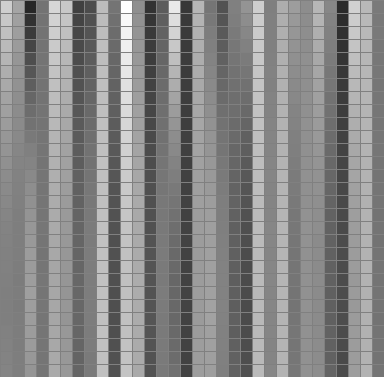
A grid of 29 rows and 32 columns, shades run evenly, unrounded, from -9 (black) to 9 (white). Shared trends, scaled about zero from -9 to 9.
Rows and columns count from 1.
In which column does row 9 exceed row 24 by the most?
15
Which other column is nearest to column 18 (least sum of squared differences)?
26
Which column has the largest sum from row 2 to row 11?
11
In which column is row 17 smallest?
16
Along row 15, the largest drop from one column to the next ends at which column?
10
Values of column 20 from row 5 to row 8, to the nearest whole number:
-1 -1 -1 -1
